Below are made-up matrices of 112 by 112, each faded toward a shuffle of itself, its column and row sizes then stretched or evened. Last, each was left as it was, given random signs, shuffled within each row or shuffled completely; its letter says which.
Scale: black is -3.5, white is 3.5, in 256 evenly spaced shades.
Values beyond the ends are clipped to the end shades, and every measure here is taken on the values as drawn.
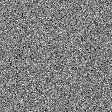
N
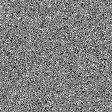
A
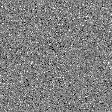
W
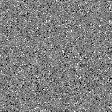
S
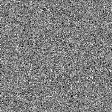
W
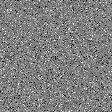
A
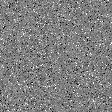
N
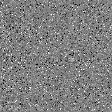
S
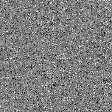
W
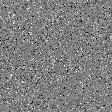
A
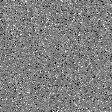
W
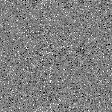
S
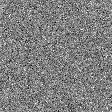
N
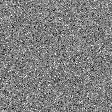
N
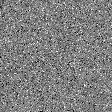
N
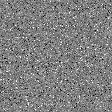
A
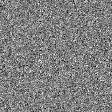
W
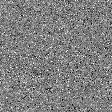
A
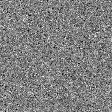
A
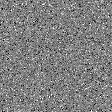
A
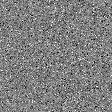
N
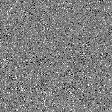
S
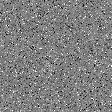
N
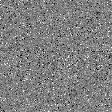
S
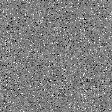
W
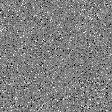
S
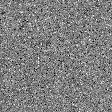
N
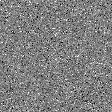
A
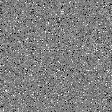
S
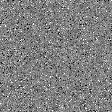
W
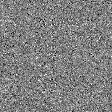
W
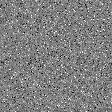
N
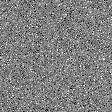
N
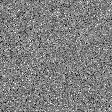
N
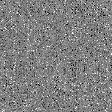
S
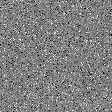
N
